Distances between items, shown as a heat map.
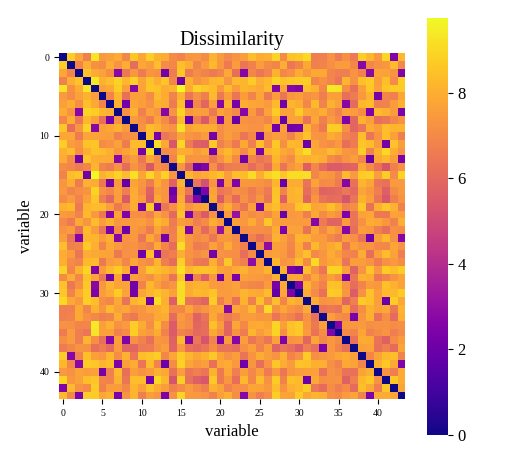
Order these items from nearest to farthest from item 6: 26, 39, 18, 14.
18, 14, 26, 39
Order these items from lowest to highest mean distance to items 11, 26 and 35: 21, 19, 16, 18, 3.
18, 16, 21, 3, 19
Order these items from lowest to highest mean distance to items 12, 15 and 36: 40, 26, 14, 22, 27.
22, 14, 40, 26, 27
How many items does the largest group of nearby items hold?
7
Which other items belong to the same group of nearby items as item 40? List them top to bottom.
5
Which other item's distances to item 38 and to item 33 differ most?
37
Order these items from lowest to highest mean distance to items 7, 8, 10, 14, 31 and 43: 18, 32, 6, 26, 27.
18, 6, 26, 32, 27
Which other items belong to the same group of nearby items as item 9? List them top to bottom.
4, 27, 29, 30
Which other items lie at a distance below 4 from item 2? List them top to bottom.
7, 13, 23, 39, 43
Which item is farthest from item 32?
26
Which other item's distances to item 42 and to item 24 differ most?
0
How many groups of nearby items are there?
14
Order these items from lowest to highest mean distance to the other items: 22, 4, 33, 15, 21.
22, 33, 21, 4, 15
